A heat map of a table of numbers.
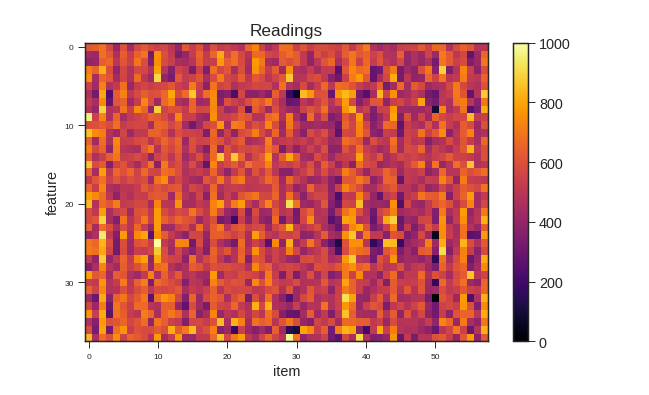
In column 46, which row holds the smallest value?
24
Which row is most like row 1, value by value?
2
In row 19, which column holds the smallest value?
36
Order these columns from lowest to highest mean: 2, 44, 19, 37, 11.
19, 11, 44, 37, 2
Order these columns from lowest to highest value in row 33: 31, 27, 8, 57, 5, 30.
31, 27, 30, 5, 8, 57
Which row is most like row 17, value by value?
10
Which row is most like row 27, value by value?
8
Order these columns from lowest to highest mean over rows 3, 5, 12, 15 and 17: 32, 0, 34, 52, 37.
32, 52, 34, 37, 0
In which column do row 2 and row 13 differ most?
55
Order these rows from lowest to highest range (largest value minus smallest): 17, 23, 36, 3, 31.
31, 17, 23, 3, 36
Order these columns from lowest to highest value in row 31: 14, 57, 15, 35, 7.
35, 14, 15, 7, 57
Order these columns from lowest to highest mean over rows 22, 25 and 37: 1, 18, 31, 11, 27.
31, 11, 1, 18, 27
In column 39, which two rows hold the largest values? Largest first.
37, 20
